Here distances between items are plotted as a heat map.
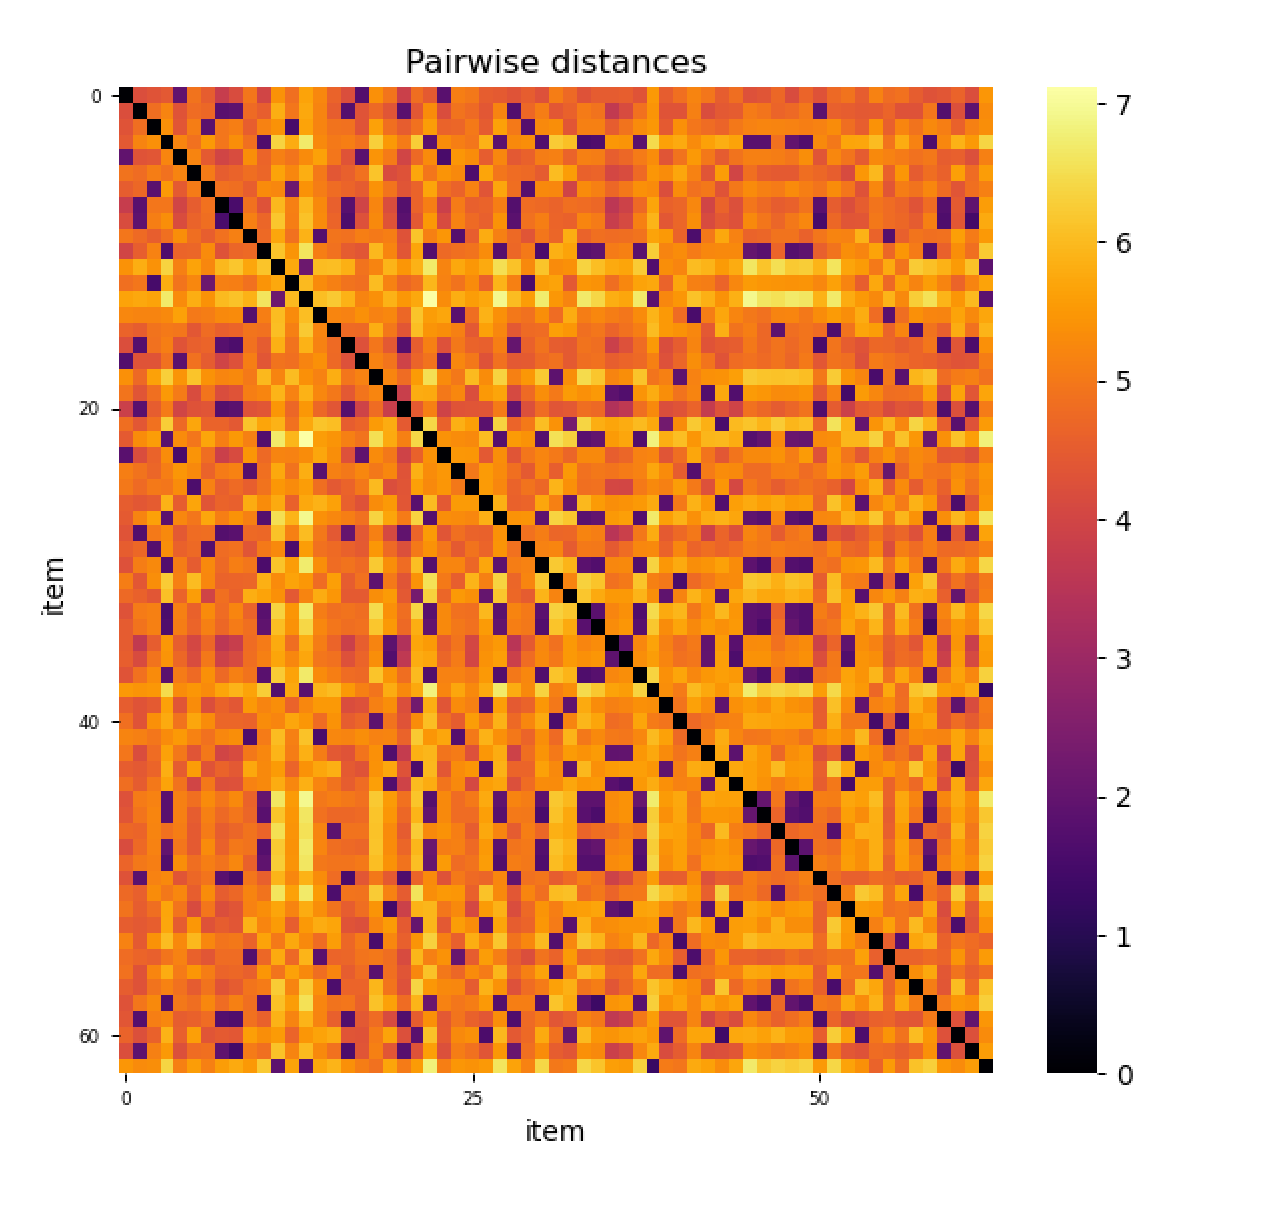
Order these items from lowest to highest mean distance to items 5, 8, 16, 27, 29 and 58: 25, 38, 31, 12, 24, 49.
49, 25, 12, 24, 31, 38
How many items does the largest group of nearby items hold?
13
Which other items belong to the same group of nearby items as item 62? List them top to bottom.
11, 13, 38
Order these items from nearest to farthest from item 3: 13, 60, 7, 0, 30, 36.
30, 0, 7, 36, 60, 13
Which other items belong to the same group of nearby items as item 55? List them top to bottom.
9, 14, 24, 41
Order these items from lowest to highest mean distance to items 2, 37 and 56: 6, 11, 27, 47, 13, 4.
6, 27, 4, 47, 11, 13
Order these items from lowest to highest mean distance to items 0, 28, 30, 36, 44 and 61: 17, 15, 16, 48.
16, 17, 48, 15
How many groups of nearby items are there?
11
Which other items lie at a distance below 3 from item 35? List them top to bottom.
19, 36, 42, 44, 52
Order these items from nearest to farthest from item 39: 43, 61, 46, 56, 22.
43, 61, 56, 46, 22
